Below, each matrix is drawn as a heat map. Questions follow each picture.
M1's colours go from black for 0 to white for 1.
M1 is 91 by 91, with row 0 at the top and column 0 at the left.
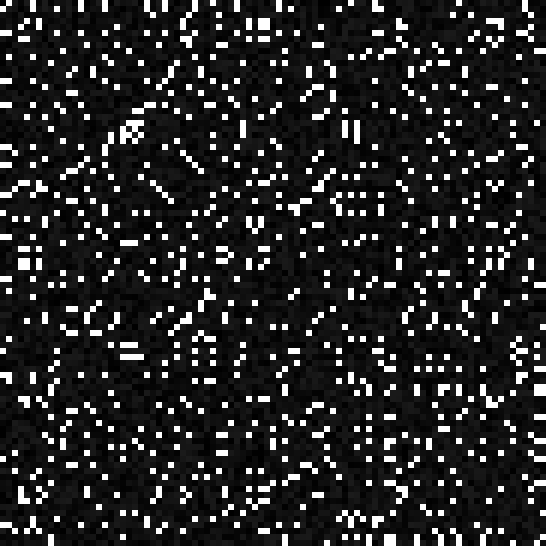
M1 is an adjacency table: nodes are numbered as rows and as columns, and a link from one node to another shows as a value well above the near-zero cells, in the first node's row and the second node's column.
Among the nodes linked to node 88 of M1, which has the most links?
node 43
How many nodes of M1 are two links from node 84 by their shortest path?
6
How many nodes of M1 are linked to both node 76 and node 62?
1
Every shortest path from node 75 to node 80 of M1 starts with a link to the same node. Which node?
node 37
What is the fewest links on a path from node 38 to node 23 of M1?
6
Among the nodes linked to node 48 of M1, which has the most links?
node 1
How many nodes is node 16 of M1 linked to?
6
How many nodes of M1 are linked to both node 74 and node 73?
4
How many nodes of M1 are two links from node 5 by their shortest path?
8
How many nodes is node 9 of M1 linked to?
9
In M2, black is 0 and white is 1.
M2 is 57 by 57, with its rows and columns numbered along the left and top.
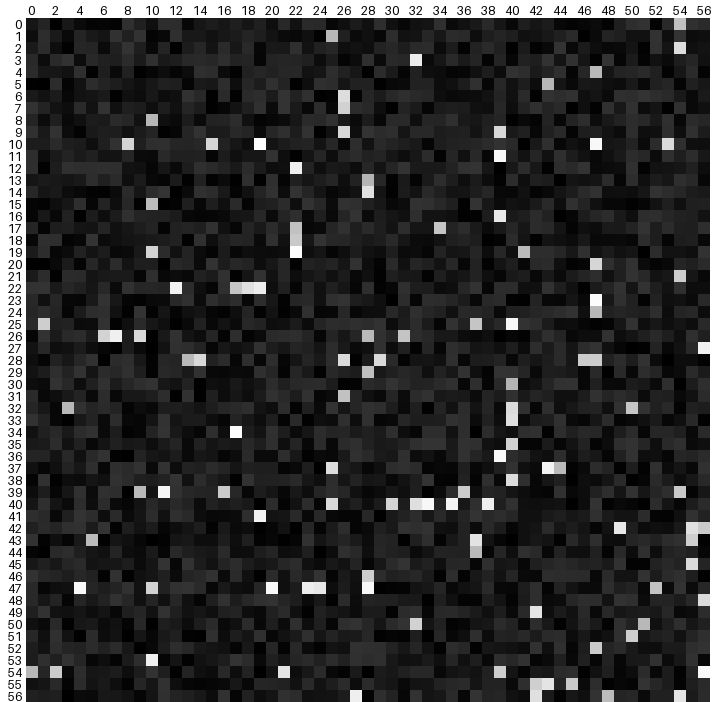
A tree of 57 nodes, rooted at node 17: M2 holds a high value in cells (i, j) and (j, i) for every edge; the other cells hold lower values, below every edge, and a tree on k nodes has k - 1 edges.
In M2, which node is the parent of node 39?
9
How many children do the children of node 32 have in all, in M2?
1
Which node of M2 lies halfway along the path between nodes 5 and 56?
55
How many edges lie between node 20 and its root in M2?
5
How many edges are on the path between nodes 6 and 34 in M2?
8
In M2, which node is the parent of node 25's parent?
43
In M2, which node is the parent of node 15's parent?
19
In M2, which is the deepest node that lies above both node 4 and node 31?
47
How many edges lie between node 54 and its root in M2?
9
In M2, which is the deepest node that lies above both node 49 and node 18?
22
